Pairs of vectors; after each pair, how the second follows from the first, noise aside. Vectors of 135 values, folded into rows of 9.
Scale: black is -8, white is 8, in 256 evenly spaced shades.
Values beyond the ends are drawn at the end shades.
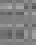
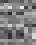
scaled up.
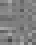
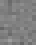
negated, shrunk.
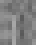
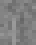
shrunk.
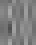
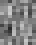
scaled up.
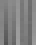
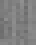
wrapped around, shrunk.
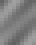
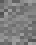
sign-scrambled.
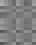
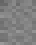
negated, shrunk.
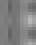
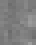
shrunk.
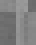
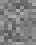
sign-scrambled.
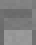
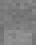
shrunk.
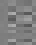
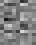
reversed, scaled up.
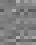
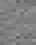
negated, shrunk.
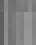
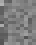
sign-scrambled.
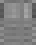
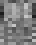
scaled up.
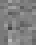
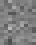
sign-scrambled.
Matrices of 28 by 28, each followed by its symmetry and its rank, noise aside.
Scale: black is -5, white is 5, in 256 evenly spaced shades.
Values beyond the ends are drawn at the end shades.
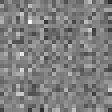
no symmetry, rank five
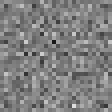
no symmetry, rank four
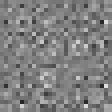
symmetric, rank four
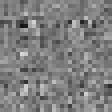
no symmetry, rank five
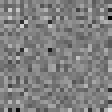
symmetric, rank three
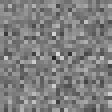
antisymmetric, rank four
